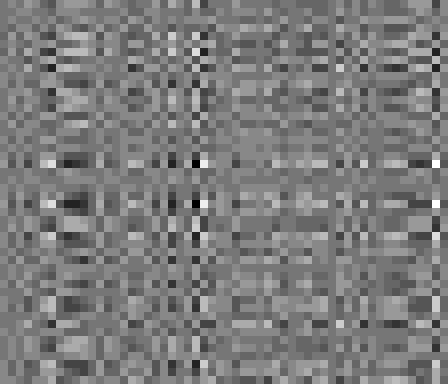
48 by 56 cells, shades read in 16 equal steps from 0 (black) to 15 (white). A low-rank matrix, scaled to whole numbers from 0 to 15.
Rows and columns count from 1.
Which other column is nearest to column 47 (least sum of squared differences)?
12
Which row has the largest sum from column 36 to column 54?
21
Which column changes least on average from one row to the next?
42
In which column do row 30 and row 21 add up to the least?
25
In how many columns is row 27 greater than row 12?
28
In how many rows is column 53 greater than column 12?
22
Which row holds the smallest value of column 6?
7
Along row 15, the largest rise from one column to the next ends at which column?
26
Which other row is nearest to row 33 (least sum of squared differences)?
36
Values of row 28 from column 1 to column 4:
7 8 7 9
